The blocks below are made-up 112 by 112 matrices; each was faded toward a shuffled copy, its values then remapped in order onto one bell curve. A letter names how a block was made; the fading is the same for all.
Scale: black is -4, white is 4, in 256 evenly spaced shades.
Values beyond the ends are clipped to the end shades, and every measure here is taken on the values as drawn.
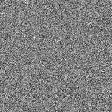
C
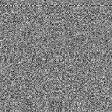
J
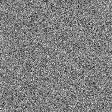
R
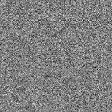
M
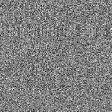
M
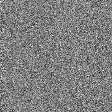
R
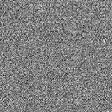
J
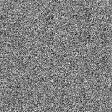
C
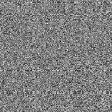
M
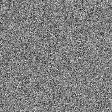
R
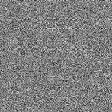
M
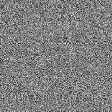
M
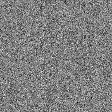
R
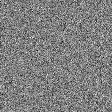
R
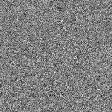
C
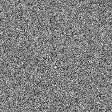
R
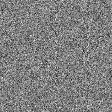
R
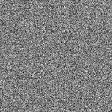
C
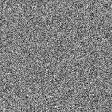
C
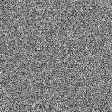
C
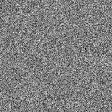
C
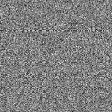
M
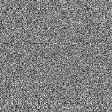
M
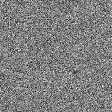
C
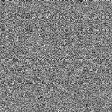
J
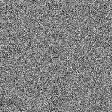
C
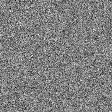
R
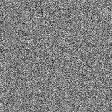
C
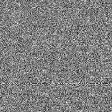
M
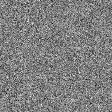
R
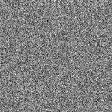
C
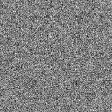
C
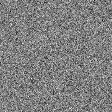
R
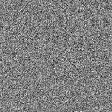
C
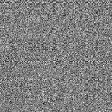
J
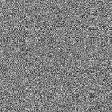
J
